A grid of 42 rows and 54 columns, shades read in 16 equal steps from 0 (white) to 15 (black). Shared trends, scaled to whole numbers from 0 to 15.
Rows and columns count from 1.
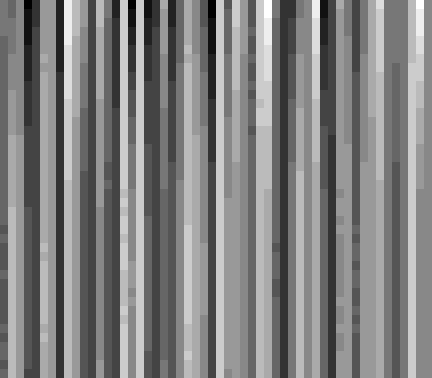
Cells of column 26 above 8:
8
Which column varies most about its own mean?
17
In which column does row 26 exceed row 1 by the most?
53
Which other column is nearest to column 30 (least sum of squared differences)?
10
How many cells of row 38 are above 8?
20
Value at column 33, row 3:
3
